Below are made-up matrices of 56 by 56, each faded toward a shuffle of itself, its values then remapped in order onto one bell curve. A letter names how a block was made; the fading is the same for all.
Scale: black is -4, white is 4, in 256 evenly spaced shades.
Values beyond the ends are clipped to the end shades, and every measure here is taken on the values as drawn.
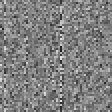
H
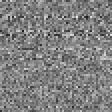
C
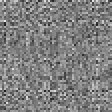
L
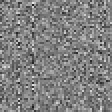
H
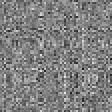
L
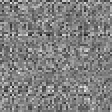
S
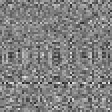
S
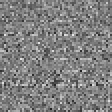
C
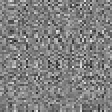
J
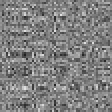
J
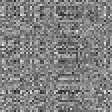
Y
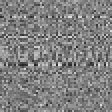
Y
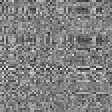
Y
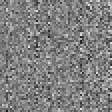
H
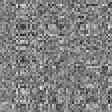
S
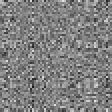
L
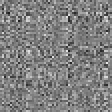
S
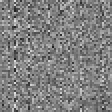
H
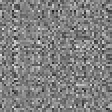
L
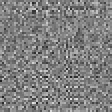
S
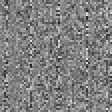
H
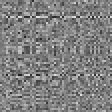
Y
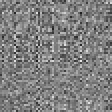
L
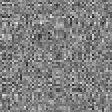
S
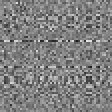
Y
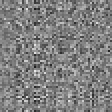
L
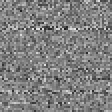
C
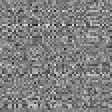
Y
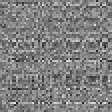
Y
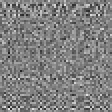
Y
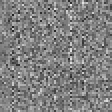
H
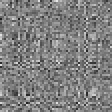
J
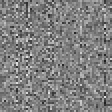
H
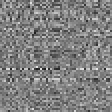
Y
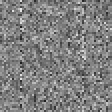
H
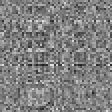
S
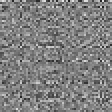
Y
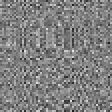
J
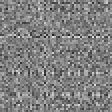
S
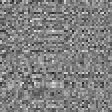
S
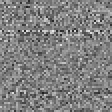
C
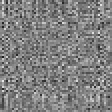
J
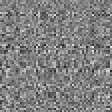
S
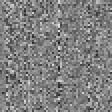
H
